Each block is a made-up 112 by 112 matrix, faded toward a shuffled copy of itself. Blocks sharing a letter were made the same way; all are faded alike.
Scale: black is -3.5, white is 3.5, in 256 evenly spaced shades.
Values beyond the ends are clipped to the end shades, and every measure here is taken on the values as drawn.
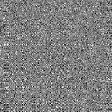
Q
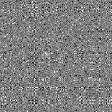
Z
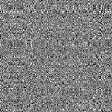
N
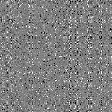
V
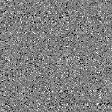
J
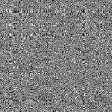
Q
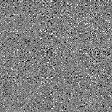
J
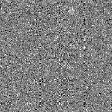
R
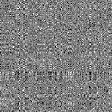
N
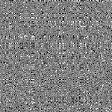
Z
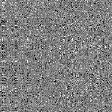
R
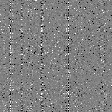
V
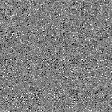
J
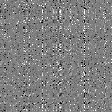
V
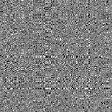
N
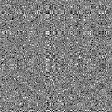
N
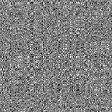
N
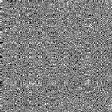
N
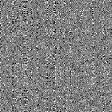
R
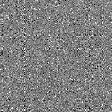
R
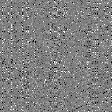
V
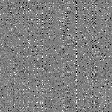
V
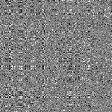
N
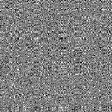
N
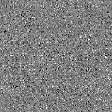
J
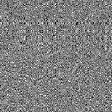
Q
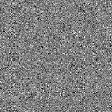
Q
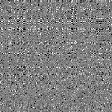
Z
